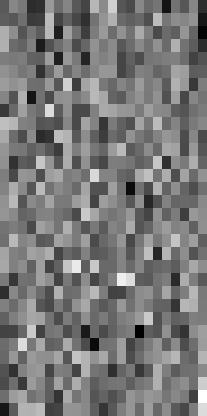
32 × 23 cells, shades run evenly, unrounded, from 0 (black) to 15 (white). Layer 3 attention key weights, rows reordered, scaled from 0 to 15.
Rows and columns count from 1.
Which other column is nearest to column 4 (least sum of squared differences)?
19
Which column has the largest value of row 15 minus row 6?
5
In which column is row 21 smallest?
6
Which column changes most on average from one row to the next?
7
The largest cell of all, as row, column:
31, 23
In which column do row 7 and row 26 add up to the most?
4
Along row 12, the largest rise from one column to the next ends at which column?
8
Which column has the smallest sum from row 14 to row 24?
20
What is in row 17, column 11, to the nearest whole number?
10
